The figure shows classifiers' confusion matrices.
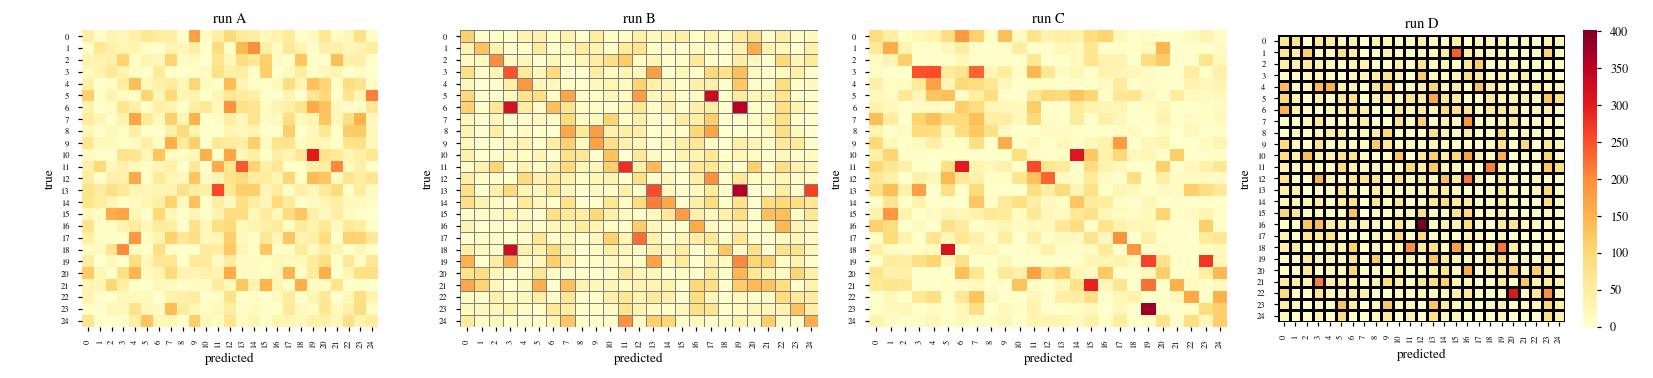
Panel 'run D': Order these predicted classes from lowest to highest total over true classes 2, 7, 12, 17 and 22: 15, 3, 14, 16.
15, 14, 3, 16
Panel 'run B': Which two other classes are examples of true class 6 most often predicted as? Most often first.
19, 3
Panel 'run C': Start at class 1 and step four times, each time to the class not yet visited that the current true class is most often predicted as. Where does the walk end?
7
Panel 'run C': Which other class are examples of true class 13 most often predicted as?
3
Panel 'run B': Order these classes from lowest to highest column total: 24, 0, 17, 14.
14, 24, 0, 17
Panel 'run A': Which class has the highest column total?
12
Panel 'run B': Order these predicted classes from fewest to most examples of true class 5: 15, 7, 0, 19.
15, 19, 0, 7
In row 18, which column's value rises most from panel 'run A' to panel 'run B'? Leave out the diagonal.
3
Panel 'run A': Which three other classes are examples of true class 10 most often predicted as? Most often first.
19, 12, 6
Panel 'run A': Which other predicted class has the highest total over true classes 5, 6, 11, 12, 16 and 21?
13
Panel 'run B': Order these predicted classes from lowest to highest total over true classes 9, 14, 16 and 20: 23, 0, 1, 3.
3, 1, 0, 23
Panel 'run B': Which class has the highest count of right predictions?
11
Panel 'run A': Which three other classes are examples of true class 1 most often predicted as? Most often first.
14, 13, 11
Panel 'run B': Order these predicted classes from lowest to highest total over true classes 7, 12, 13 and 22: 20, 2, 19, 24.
20, 2, 24, 19
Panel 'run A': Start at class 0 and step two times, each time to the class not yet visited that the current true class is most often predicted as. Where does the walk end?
7
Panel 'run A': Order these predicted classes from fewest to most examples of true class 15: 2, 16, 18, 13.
16, 13, 18, 2
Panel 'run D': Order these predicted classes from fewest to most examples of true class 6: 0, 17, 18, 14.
17, 18, 14, 0
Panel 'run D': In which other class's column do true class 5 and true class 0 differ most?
13
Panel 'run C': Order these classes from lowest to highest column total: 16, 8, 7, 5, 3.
8, 16, 3, 5, 7
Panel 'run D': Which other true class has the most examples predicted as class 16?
12
